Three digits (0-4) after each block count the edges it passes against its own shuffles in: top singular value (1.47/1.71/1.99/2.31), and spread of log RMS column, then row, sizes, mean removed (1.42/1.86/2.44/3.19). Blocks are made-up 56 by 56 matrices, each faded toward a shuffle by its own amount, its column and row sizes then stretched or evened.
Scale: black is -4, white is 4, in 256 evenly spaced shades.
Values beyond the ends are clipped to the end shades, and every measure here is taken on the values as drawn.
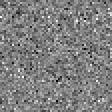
0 0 1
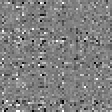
2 2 3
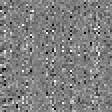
2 3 0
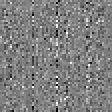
3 3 0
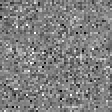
0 0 2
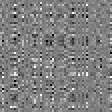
4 4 2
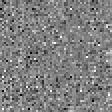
1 1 1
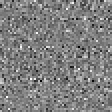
2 0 2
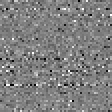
2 0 3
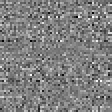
2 1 3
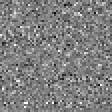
0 0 2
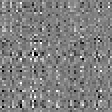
4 3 3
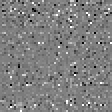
0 1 2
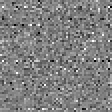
1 0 2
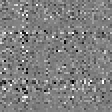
3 2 3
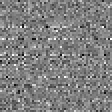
3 0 3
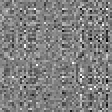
4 3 1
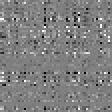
3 2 4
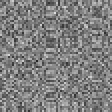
4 0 0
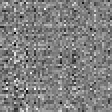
3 3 0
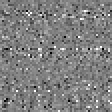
2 0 2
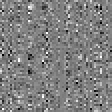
3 4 0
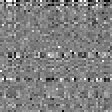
4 1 3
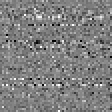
3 1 3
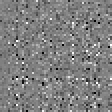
1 3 2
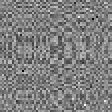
4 1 0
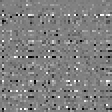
4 1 3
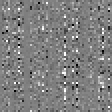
0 4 1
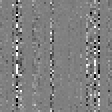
4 4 0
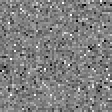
0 0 0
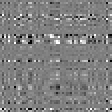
4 2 4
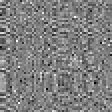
4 1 0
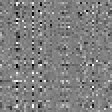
4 3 2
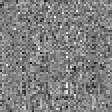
3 1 0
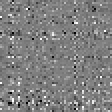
2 2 3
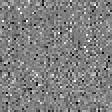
3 0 0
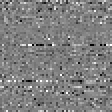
3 0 3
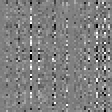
4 4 1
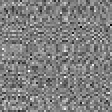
4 1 0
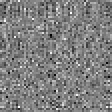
3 1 0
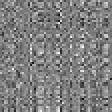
4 3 1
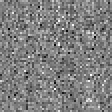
2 1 0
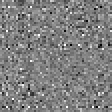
3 1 2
